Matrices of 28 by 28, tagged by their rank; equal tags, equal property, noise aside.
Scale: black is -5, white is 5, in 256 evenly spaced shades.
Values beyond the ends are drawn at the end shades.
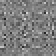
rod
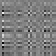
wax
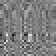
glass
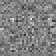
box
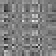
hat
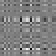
wax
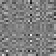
glass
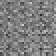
rod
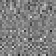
box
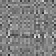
glass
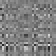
hat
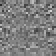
box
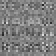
glass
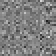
rod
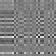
wax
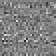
box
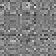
rod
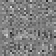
box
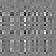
wax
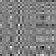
hat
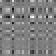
wax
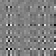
wax
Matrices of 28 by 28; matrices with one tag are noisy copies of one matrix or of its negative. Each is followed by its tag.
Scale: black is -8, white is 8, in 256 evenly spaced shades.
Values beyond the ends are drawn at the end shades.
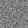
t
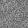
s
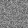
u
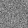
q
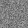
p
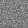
u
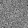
s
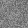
s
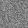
p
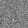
t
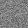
q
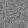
p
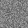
t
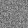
q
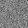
t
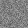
p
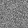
u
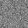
p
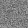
u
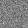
u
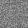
u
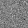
u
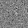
q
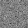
t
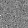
t
